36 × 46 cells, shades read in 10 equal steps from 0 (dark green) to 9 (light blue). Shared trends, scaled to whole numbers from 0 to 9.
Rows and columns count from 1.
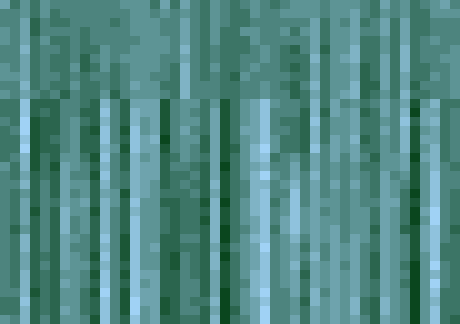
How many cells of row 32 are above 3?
30
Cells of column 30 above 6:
8
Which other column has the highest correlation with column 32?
3
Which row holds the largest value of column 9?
23
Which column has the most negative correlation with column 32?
5
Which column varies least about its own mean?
24
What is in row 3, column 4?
2
